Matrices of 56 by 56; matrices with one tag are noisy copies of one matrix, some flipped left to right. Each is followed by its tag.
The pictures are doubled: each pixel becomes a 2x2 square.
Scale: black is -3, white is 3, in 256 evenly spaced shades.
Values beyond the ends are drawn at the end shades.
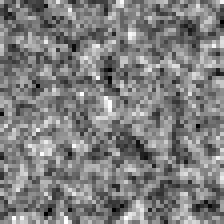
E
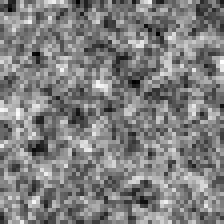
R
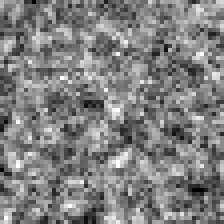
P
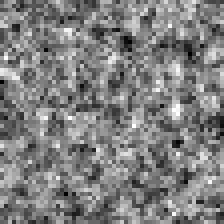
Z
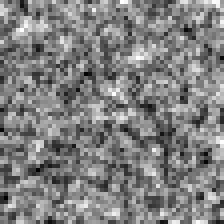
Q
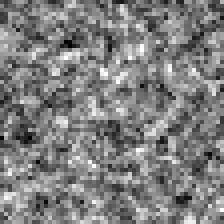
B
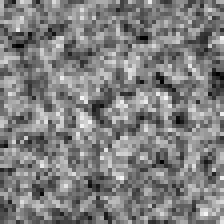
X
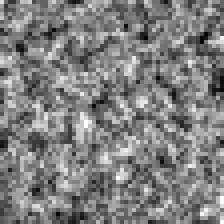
X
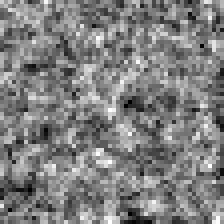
P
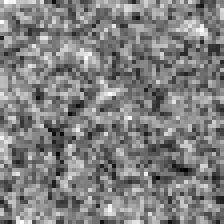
Q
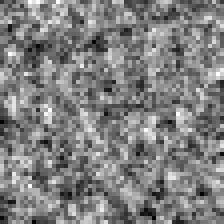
Z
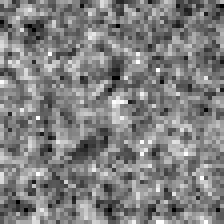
E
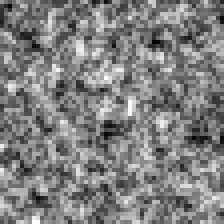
B
